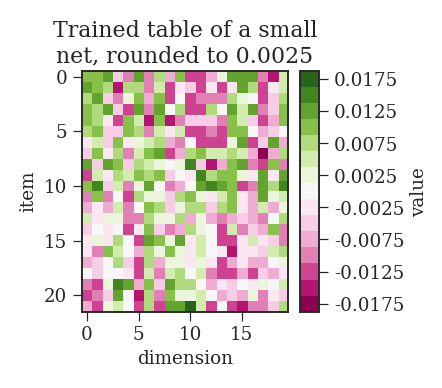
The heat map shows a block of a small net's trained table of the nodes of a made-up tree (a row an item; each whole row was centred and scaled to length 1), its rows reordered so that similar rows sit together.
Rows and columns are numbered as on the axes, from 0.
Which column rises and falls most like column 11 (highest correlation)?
6
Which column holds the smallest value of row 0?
18
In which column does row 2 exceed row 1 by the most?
14
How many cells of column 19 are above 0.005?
9
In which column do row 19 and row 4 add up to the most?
4
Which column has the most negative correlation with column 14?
8
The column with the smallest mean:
17
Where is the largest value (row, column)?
21, 10
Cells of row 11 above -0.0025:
13
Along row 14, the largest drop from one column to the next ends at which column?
19
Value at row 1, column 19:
0.005
